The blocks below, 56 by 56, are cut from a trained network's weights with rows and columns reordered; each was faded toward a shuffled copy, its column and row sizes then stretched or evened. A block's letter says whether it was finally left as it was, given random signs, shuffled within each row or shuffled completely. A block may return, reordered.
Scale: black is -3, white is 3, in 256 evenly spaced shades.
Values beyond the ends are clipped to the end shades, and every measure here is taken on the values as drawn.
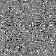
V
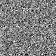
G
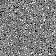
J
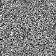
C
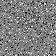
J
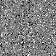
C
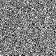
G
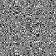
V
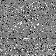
G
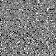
C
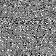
G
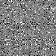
V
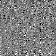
V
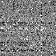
V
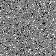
J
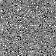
C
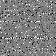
G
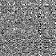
V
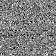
G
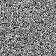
J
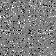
C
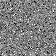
J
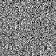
V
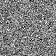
J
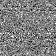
G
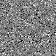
G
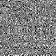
V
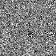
C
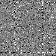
C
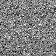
G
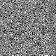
C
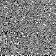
C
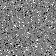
J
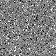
J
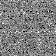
G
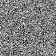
C
